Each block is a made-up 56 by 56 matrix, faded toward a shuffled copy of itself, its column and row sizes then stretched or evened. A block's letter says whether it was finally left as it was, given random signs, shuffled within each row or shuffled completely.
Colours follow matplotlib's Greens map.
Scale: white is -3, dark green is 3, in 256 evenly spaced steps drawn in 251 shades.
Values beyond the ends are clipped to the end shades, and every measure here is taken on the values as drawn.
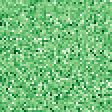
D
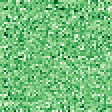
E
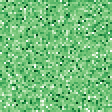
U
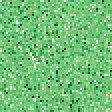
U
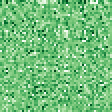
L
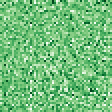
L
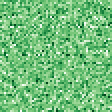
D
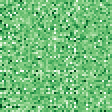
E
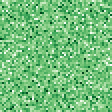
U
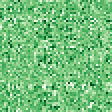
L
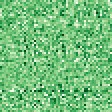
L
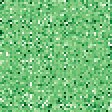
E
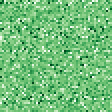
D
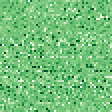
D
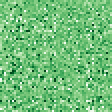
E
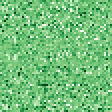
D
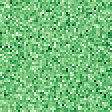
U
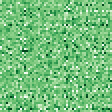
L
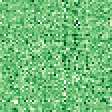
E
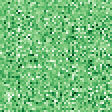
E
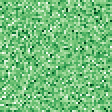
U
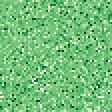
U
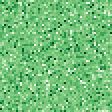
U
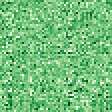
L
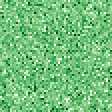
U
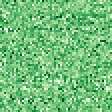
D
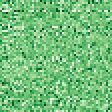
L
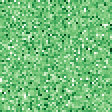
U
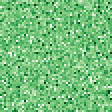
U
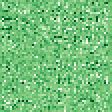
E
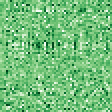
L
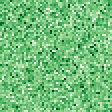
U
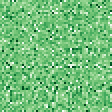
L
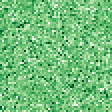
U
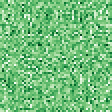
L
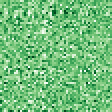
L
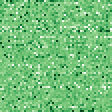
D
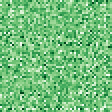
E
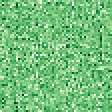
E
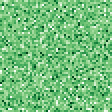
U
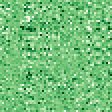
L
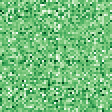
E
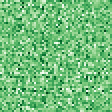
E
